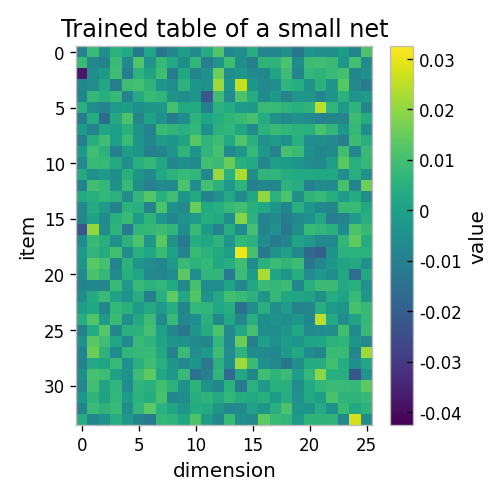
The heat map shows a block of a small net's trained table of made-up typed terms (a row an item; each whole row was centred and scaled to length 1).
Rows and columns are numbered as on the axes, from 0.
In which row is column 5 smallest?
0
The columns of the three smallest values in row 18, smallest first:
21, 20, 16
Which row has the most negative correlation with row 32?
11
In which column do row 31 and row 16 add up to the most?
1
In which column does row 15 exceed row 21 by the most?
14
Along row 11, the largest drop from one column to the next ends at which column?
15
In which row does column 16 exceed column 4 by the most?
13
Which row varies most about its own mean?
2
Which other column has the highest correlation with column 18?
17
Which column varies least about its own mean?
19
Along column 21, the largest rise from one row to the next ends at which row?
5
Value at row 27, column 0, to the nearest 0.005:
-0.01
